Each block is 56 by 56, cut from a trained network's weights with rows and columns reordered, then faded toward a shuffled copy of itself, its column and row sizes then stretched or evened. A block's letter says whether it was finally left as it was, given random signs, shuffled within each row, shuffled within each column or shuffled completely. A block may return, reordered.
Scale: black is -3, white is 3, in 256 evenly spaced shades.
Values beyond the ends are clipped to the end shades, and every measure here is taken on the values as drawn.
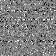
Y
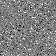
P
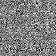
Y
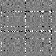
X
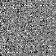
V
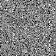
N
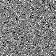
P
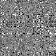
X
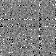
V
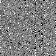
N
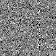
N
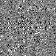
V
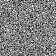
P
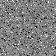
P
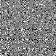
V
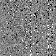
N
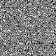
V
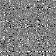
V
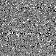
Y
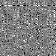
X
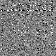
V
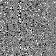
N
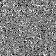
Y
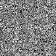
V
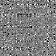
X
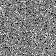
P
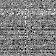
X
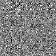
V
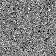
P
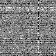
X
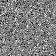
P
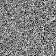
N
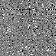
V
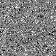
Y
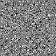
X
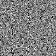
N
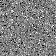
P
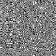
X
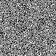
P
